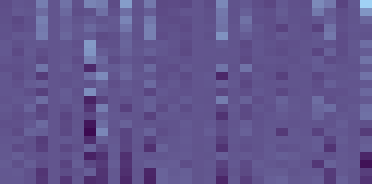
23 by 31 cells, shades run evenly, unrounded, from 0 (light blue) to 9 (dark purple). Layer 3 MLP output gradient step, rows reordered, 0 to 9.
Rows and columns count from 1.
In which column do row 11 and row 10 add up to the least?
9
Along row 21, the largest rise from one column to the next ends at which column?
31
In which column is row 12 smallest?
8
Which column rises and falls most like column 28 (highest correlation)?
13
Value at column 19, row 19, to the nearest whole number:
7
